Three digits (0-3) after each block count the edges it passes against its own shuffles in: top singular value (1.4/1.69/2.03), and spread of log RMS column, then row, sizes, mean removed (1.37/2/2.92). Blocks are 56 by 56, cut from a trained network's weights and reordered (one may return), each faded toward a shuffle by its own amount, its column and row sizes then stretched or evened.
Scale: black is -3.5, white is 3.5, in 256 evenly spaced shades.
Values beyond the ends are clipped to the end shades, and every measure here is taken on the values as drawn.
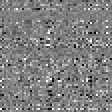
1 1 3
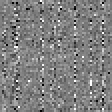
2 3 0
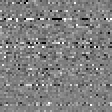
2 0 3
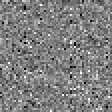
1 1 0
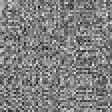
3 0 0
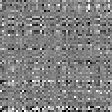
3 2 3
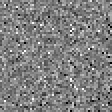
0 1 0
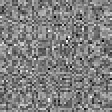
3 0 0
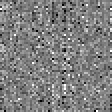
2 2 0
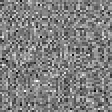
3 0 0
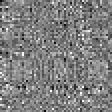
2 1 0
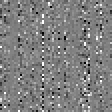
0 3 0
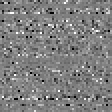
0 0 3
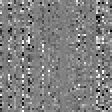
1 3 0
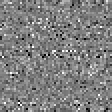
1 0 2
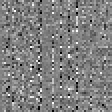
1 3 0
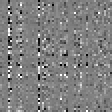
2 3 1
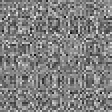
3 0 1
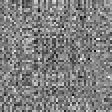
3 1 1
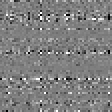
2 1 3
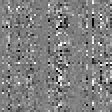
2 3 1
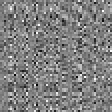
3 3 0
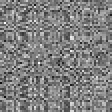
3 1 0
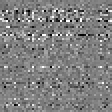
1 1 3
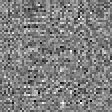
2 1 1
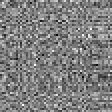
3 0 1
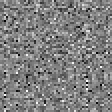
2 1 0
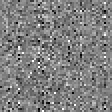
2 2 1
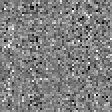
0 2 1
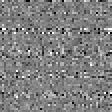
2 1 3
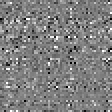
0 2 3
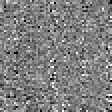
1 2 1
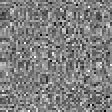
3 0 0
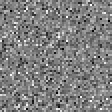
1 1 0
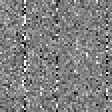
2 2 0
